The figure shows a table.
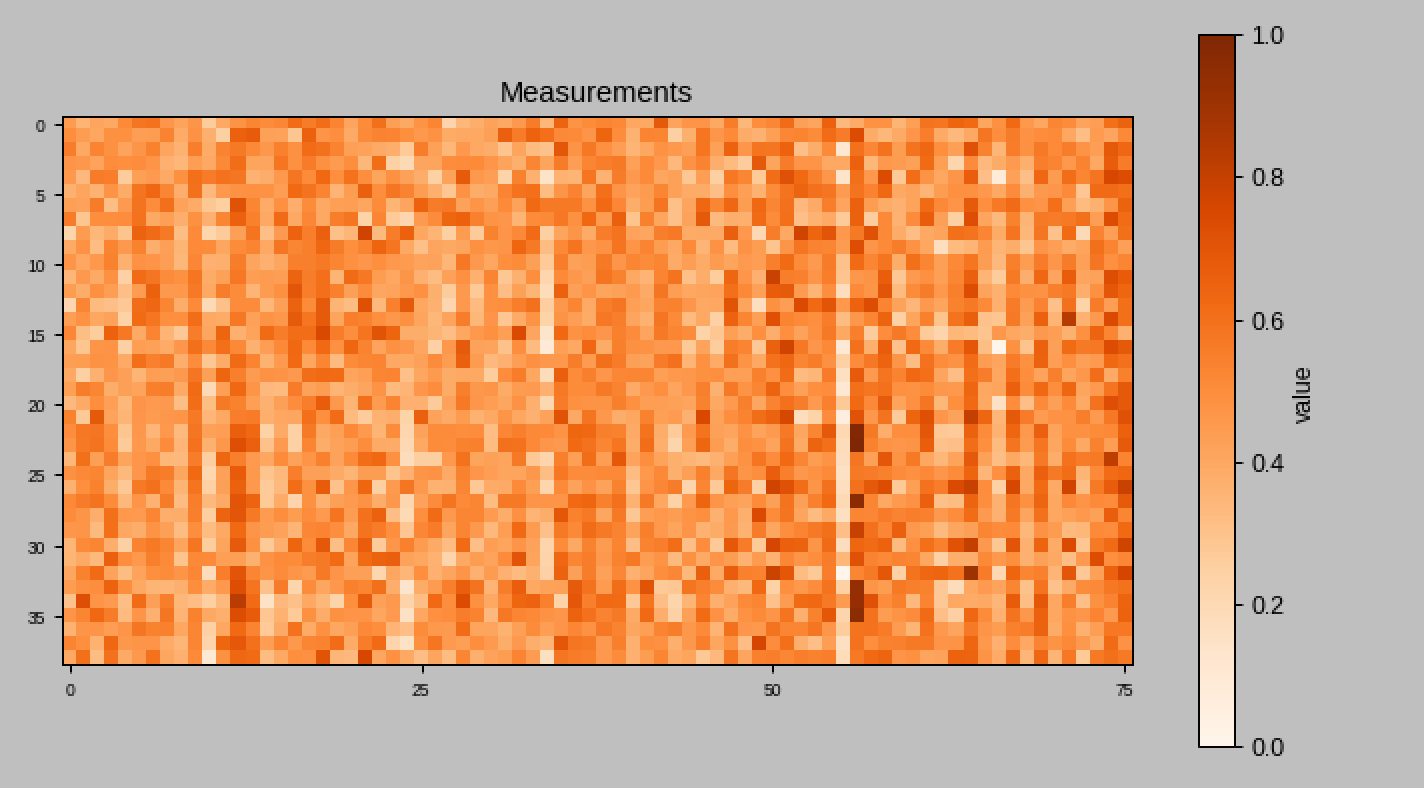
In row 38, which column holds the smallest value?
10
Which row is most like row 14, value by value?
11
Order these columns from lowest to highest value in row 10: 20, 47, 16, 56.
47, 20, 16, 56
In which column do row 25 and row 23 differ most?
56
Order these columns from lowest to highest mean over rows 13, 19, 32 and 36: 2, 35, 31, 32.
31, 32, 2, 35
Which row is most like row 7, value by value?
3
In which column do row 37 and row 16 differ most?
49
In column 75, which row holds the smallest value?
15
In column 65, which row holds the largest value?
21
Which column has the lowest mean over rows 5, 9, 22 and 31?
62
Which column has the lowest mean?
55
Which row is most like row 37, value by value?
28
